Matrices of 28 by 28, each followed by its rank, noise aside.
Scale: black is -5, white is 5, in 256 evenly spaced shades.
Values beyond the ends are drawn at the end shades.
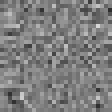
six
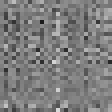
four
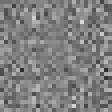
six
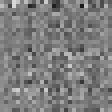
four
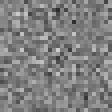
eight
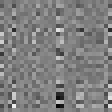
two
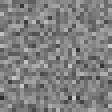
eight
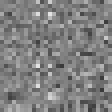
six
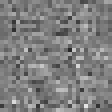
six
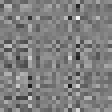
two
